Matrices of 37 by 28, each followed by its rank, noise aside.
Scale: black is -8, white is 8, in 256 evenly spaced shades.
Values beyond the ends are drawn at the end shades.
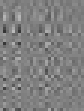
two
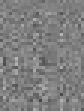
four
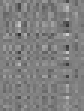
two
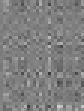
three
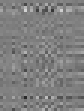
two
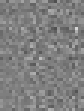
four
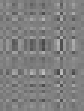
one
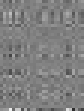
two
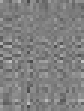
three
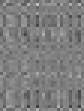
two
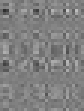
two
